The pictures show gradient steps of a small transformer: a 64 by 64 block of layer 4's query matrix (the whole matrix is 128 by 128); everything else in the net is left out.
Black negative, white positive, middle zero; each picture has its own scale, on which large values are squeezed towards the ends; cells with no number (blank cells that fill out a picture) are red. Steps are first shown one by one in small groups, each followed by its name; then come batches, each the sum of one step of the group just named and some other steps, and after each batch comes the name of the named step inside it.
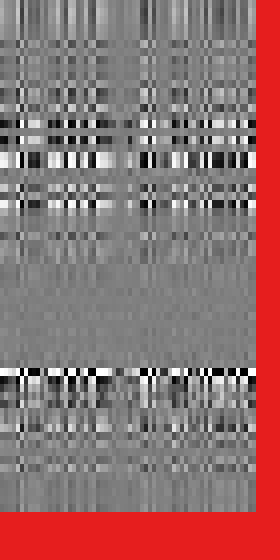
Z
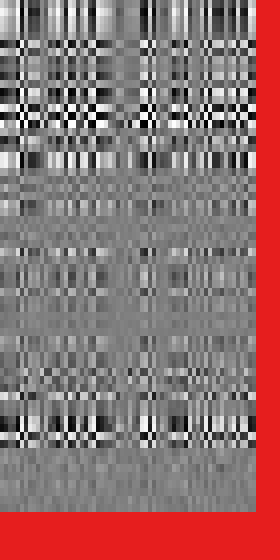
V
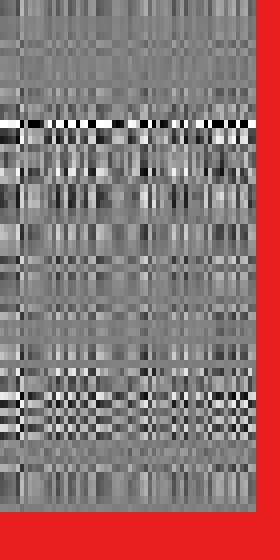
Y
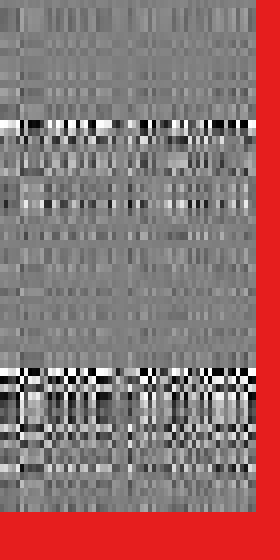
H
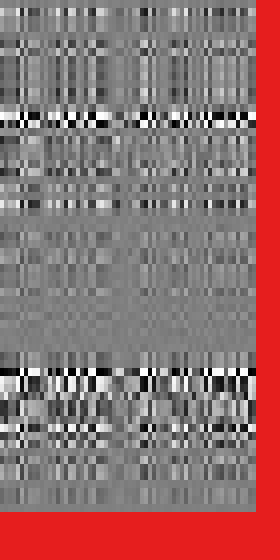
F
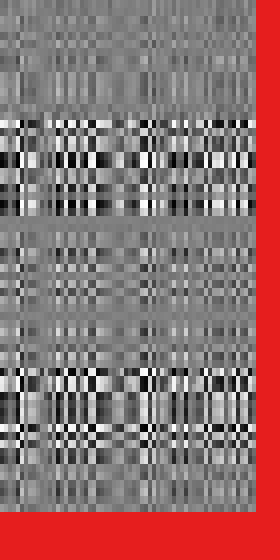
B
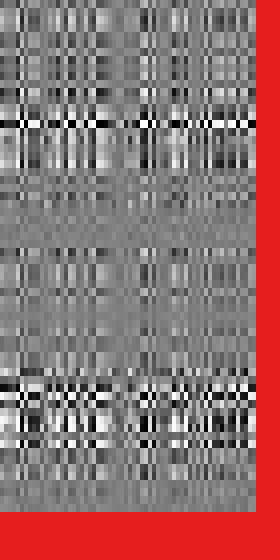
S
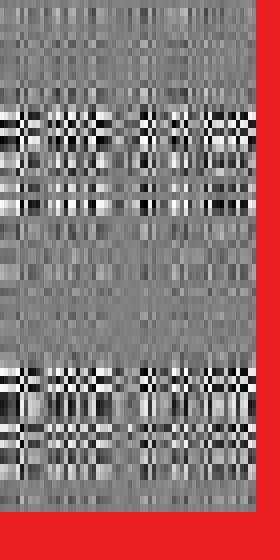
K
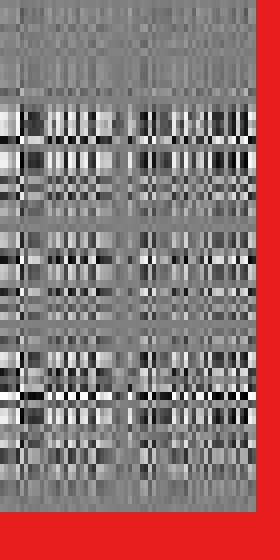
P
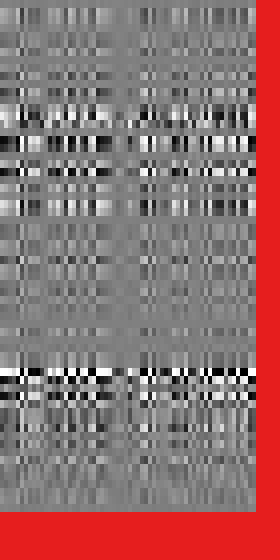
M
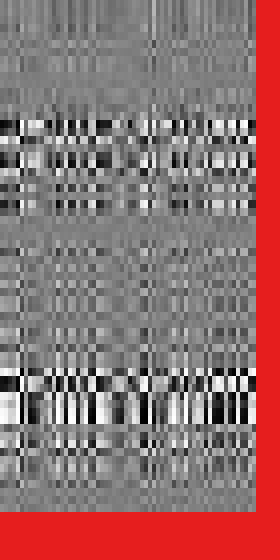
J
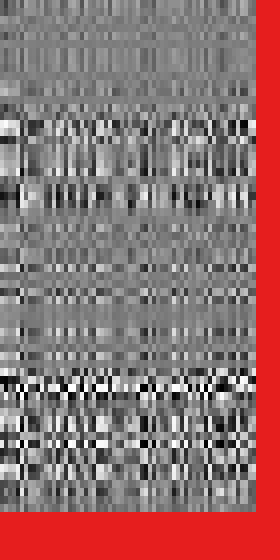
H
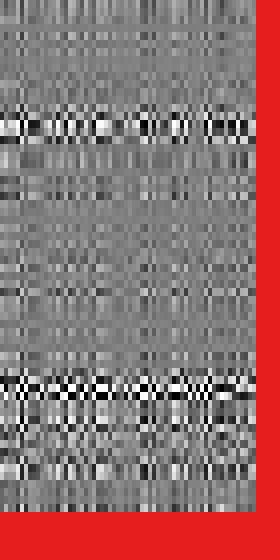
P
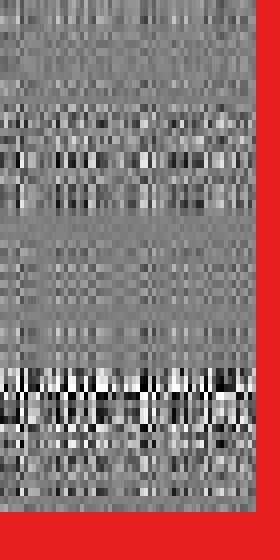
B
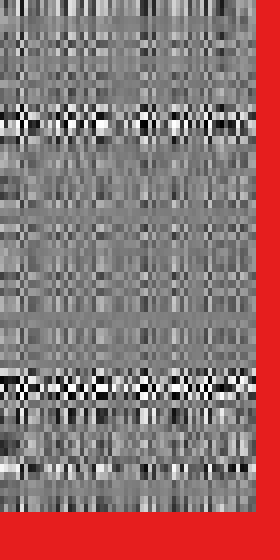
V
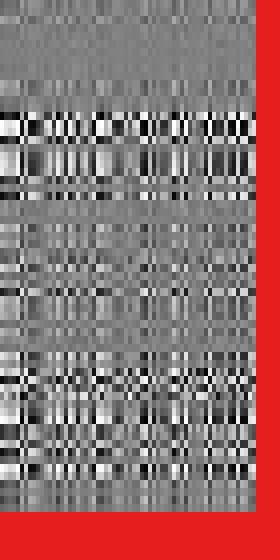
P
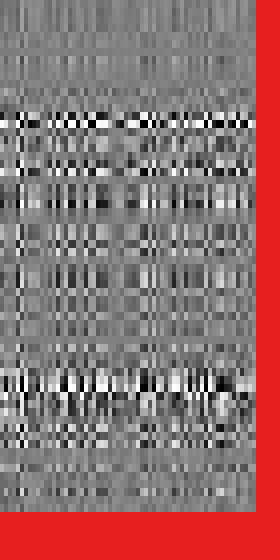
Y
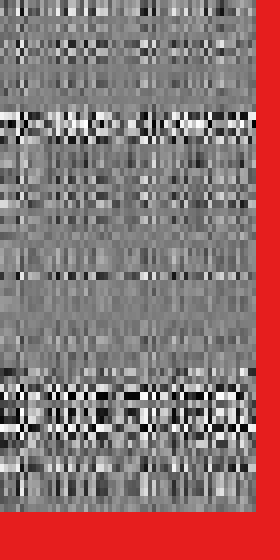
F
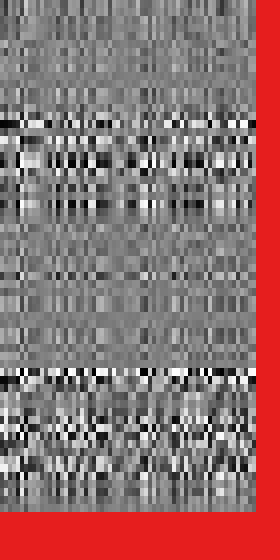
J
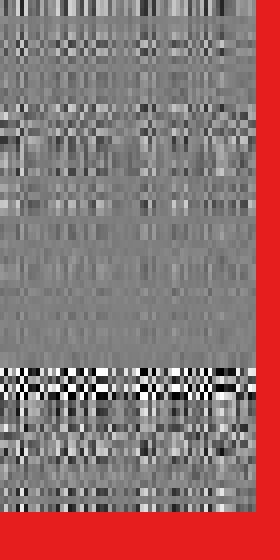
K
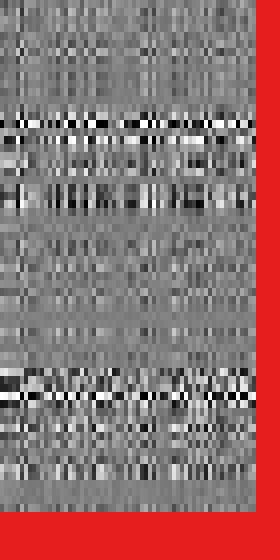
S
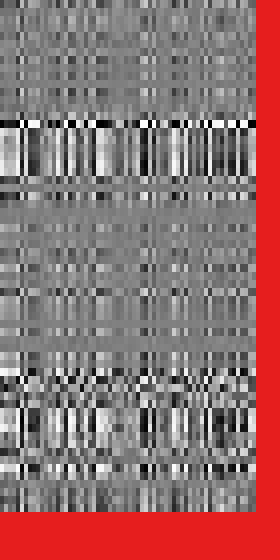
S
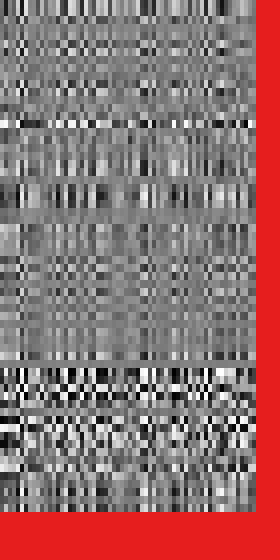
Y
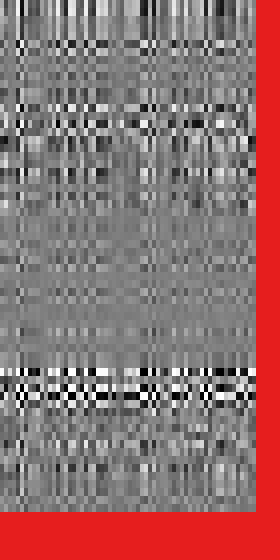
M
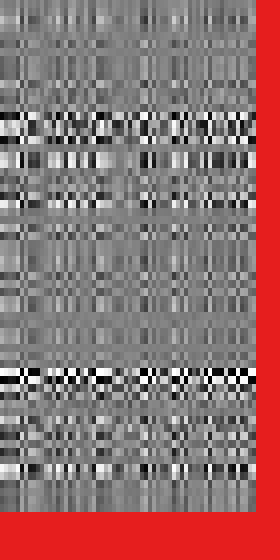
Z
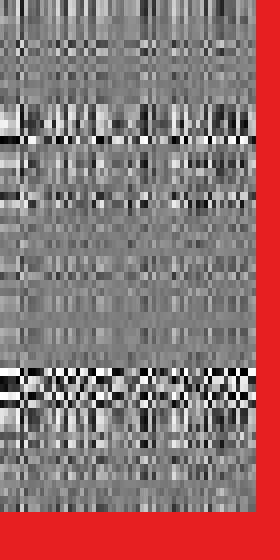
S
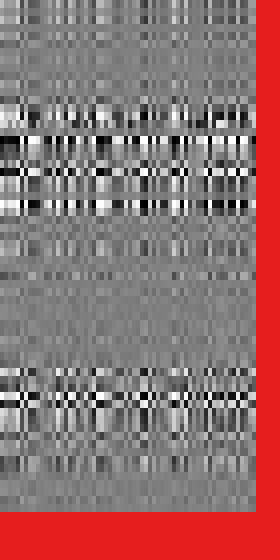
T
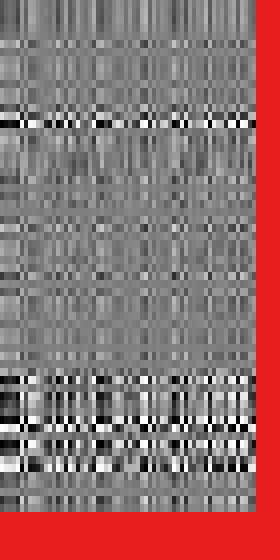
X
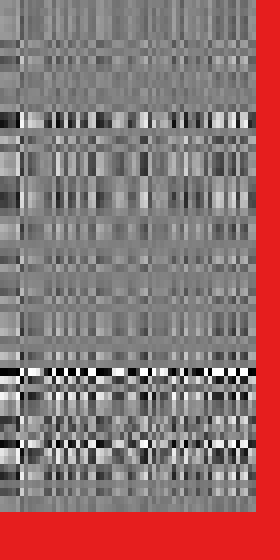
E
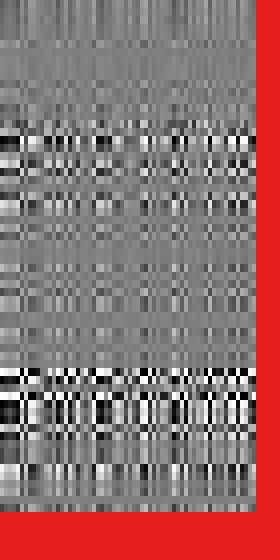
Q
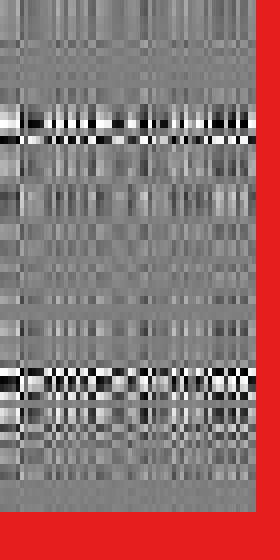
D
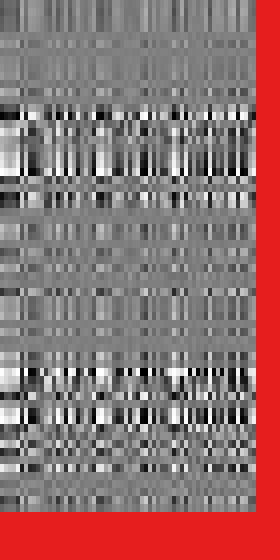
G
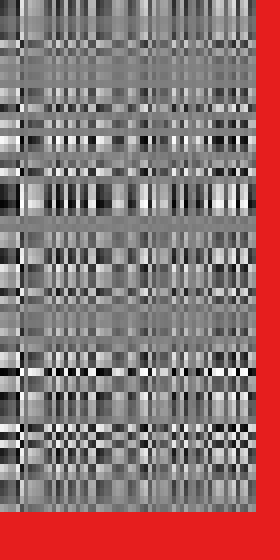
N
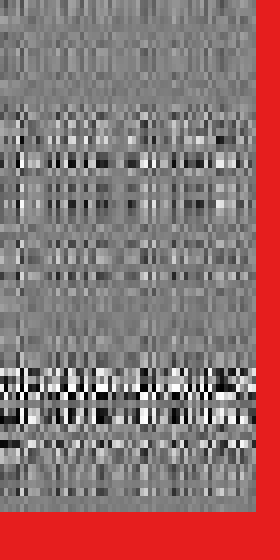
X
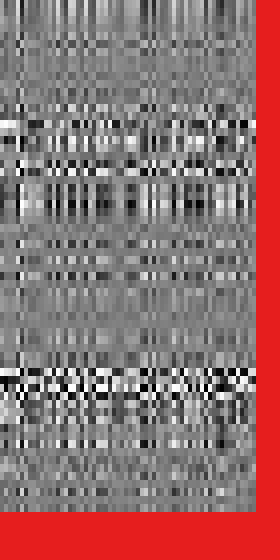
D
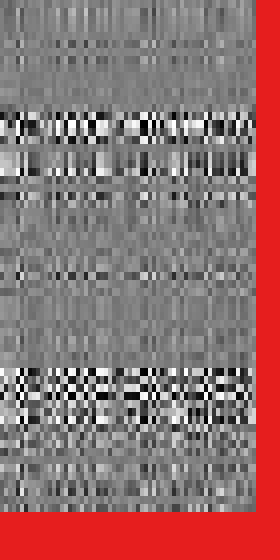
G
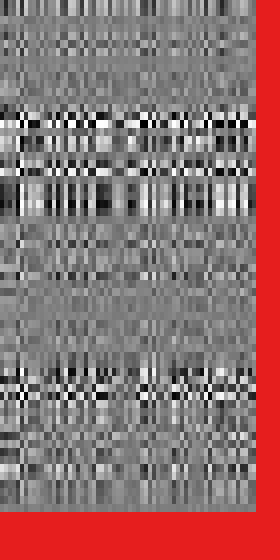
N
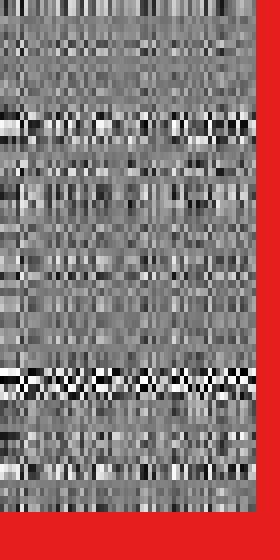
Q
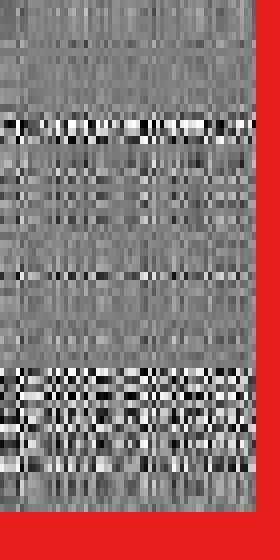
X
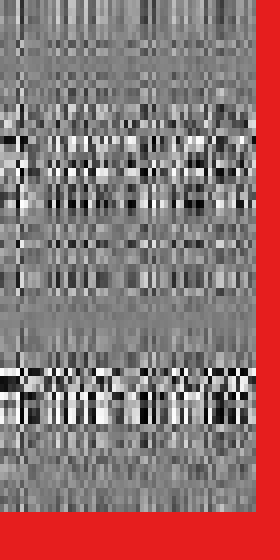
D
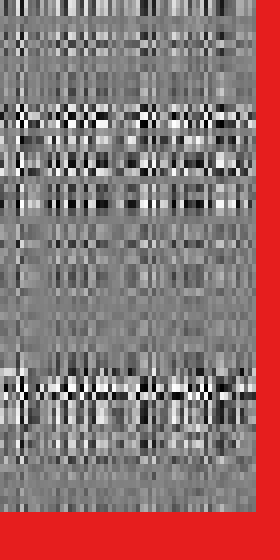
G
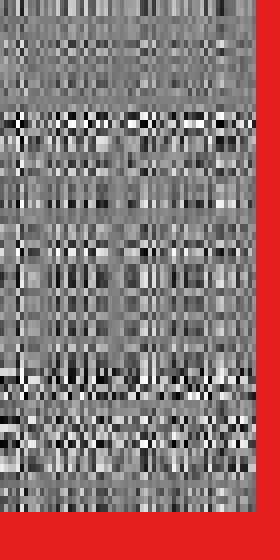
X
